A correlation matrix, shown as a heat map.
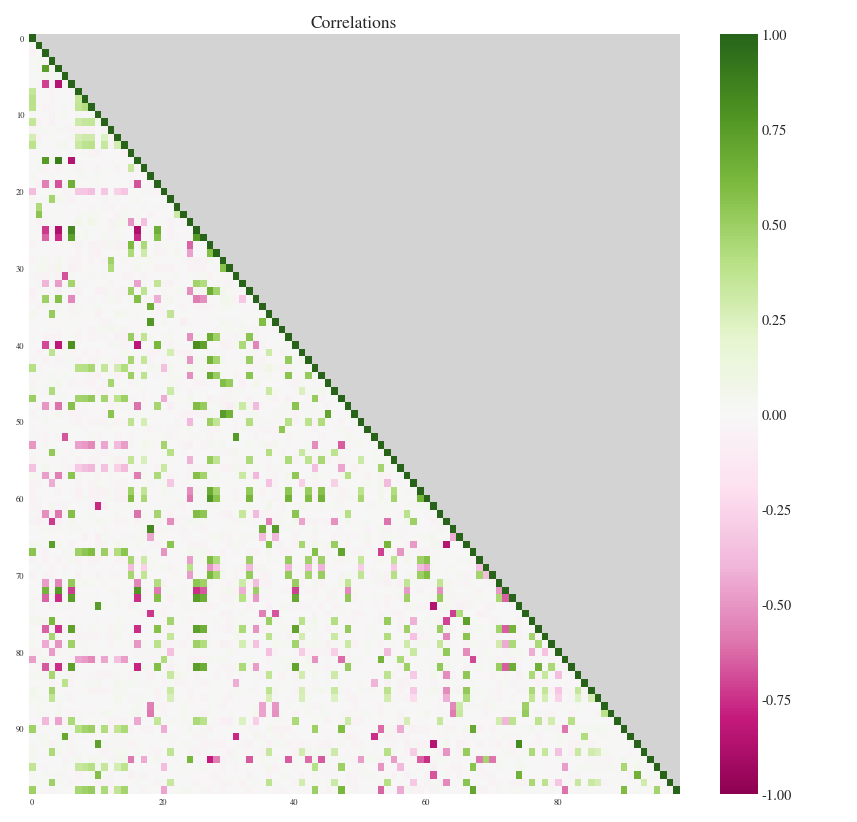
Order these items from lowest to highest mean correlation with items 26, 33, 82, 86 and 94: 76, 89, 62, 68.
68, 76, 89, 62
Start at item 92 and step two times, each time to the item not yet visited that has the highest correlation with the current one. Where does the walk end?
10
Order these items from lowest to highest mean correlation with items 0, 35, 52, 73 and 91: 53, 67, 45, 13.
53, 45, 13, 67
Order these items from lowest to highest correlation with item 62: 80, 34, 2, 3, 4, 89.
4, 2, 34, 3, 80, 89
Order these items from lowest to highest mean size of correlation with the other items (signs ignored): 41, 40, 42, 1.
1, 41, 42, 40
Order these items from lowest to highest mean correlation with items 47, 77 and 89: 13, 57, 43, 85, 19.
85, 13, 43, 57, 19
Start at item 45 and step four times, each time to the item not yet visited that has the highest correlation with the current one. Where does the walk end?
12
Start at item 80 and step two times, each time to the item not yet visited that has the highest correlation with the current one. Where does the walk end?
58
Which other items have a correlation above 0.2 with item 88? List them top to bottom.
65, 75, 87
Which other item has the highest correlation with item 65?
75
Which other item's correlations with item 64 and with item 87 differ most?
18
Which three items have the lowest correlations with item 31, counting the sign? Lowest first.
91, 5, 84
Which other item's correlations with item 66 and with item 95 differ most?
63
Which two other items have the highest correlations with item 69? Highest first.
94, 24
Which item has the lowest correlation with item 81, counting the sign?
67
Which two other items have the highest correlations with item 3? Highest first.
66, 76
